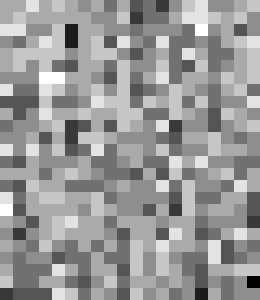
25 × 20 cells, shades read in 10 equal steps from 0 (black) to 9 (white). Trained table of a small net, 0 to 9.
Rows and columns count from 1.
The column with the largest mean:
5
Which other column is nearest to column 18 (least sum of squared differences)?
7
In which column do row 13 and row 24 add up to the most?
1
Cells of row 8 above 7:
2
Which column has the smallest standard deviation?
12
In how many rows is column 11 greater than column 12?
10
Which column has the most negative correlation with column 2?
11
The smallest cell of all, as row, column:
24, 20
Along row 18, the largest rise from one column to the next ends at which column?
15
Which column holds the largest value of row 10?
4
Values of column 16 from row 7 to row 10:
6 5 7 5
